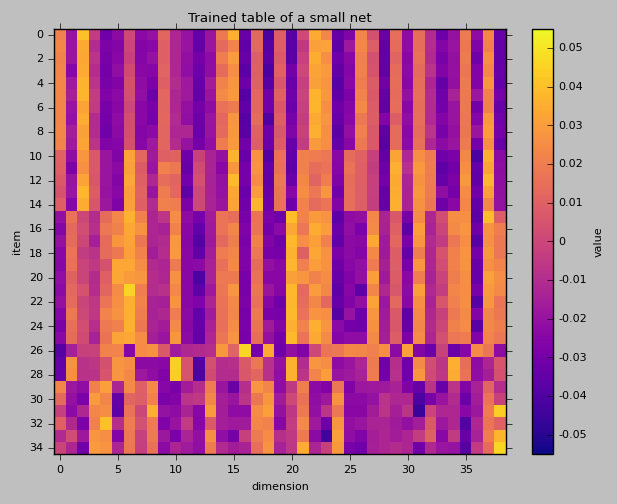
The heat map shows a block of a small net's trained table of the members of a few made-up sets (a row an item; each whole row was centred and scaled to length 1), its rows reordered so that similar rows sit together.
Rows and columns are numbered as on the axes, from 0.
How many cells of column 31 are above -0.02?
30
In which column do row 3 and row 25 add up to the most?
22
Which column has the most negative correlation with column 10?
0
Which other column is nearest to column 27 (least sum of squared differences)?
14
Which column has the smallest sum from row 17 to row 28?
12
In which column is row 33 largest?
38
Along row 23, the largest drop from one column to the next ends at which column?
24
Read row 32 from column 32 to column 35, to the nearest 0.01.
0.01 -0.02 -0.01 -0.04
